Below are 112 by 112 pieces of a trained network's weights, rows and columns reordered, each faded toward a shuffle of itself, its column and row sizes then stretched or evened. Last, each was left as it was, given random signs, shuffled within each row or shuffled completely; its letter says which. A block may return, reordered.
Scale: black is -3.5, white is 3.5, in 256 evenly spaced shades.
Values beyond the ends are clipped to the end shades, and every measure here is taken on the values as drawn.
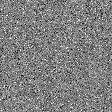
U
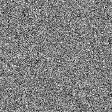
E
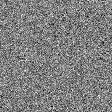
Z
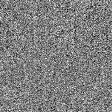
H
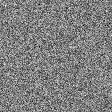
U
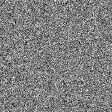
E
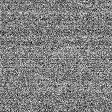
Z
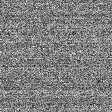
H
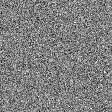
U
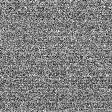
Z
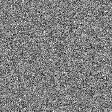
E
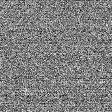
H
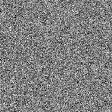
H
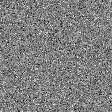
U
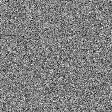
Z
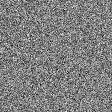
U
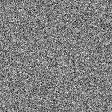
U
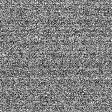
H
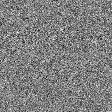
Z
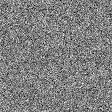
U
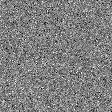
U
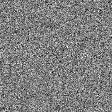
E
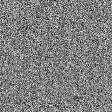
H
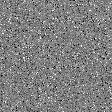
Z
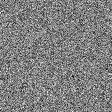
U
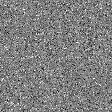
Z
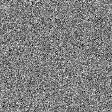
E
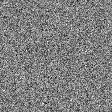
E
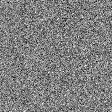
U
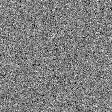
U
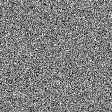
Z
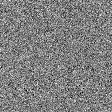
Z
